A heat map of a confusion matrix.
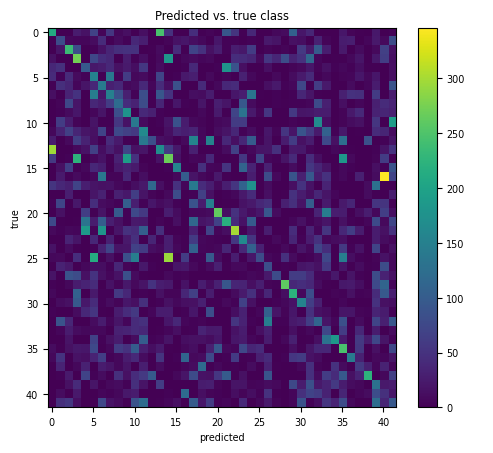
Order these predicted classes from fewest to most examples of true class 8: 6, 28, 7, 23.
28, 6, 7, 23
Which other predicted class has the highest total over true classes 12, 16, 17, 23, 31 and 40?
24
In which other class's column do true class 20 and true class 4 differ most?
21
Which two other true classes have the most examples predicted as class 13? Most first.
0, 7
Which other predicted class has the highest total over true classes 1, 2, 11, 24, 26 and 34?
33
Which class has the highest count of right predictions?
22
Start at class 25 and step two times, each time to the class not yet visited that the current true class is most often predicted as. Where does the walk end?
3
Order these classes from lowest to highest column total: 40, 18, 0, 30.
18, 0, 30, 40
